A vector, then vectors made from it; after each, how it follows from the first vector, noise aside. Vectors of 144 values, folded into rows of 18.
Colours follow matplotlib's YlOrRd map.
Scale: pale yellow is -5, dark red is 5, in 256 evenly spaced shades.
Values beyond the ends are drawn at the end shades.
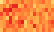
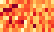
scaled up.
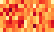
scaled up.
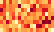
reversed, scaled up.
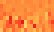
partly zeroed.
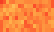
negated, shrunk.
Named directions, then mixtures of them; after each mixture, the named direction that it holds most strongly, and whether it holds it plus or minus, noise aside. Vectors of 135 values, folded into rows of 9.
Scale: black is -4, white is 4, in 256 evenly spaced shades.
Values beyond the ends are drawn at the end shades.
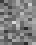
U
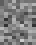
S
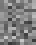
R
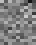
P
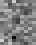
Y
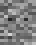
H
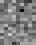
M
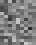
H, plus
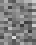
R, plus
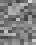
H, plus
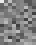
P, plus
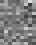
P, minus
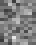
Y, minus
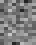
M, plus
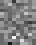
R, plus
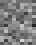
S, plus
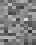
H, minus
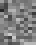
H, plus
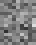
S, minus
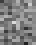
U, plus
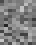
S, plus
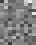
P, minus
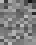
P, plus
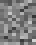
R, minus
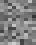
R, minus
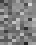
U, plus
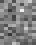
M, minus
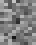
Y, plus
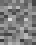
H, minus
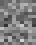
S, plus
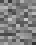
H, minus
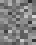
P, plus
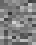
U, plus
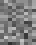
R, plus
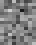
M, plus
